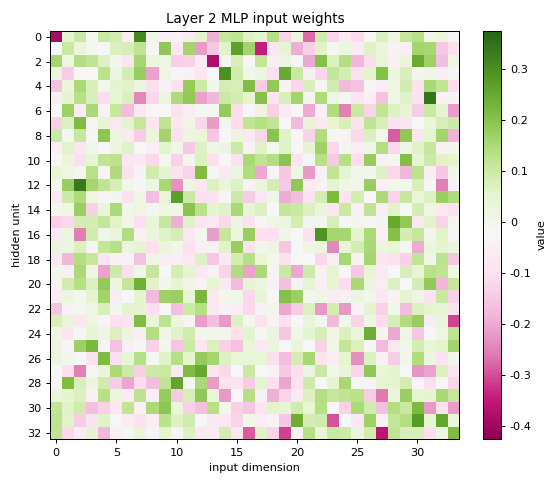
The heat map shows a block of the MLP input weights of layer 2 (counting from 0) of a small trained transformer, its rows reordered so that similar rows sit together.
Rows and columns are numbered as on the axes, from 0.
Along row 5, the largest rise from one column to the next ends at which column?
31
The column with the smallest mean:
13
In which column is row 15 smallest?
10
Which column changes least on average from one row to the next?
9
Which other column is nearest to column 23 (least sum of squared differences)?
3
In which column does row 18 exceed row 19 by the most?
16
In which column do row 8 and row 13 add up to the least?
28
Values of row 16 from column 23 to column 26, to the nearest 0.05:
0.15 0.15 0.05 0.15
